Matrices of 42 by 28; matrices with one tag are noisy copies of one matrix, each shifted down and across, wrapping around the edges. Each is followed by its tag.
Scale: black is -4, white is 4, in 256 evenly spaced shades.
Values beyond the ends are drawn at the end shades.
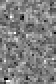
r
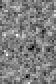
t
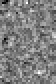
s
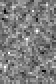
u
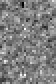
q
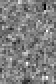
q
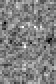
t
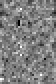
q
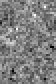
u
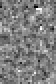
r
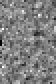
q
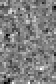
s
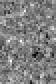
t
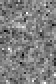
u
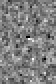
r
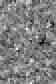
t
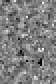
q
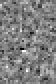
r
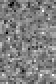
t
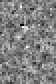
r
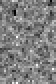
q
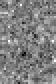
t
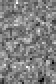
t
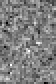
u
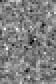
t
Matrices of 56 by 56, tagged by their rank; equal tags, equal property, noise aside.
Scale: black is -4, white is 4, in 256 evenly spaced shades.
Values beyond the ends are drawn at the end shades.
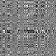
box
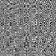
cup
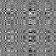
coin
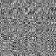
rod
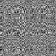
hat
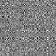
rod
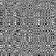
box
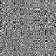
cup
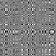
coin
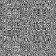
cup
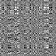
box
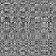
box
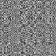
cup
